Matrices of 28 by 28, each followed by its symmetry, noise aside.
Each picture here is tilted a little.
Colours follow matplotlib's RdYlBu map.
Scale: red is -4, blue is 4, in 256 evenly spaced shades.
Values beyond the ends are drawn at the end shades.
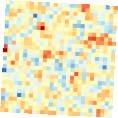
no symmetry.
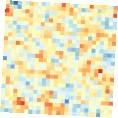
antisymmetric.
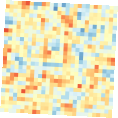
antisymmetric.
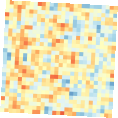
mirrored top to bottom.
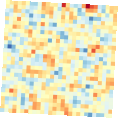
no symmetry.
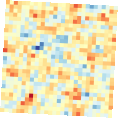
no symmetry.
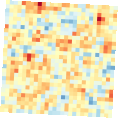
no symmetry.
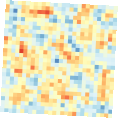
symmetric across the other diagonal.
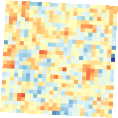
no symmetry.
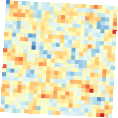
no symmetry.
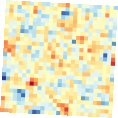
symmetric across the other diagonal.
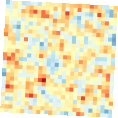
no symmetry.
